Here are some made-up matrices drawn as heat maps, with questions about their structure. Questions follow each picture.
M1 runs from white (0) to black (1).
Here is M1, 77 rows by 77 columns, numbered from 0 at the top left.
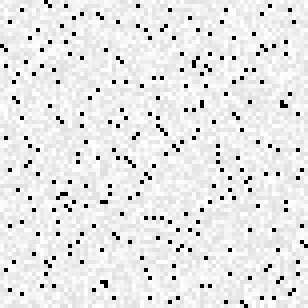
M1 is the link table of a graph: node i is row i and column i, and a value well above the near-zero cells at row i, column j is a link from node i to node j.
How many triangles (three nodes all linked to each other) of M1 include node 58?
3
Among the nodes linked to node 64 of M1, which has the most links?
node 13
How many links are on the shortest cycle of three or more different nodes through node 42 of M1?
3
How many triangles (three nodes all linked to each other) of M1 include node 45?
2
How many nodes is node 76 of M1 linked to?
1
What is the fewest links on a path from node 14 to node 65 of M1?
2
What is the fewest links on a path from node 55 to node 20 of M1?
2
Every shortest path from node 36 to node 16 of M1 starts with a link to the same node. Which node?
node 67
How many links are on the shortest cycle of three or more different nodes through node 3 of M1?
3
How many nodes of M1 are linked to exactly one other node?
3
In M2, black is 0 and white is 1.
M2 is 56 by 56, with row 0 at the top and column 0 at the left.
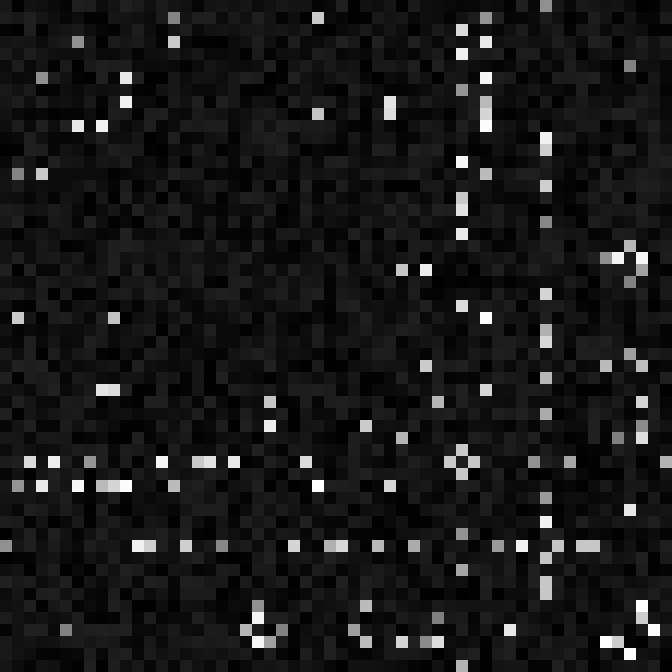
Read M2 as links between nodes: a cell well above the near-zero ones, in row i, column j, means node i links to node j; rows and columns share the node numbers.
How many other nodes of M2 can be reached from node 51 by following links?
8
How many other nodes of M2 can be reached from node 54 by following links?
6
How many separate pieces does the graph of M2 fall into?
5
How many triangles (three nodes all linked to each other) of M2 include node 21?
2
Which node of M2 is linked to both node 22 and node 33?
node 53
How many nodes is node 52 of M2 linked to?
6
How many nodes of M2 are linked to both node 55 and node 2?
1
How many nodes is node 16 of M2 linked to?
1
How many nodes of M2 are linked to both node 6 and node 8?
2
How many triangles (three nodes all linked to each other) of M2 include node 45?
0
